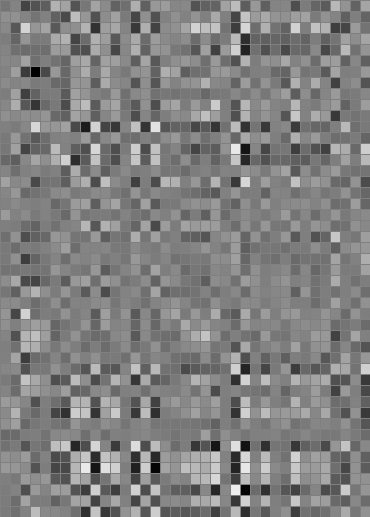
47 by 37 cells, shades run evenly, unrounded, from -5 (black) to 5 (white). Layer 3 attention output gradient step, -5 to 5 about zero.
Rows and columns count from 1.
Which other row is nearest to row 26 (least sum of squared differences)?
9
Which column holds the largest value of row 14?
24
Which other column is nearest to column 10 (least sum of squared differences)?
14
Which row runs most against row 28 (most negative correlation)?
31
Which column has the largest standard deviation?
25
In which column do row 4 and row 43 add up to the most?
11
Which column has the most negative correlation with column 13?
2
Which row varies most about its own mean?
43
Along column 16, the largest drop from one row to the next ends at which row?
42
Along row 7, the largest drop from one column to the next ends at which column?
3
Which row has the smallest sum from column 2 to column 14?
7
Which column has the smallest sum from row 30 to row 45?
34
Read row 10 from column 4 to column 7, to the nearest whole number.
-3 -1 0 -2
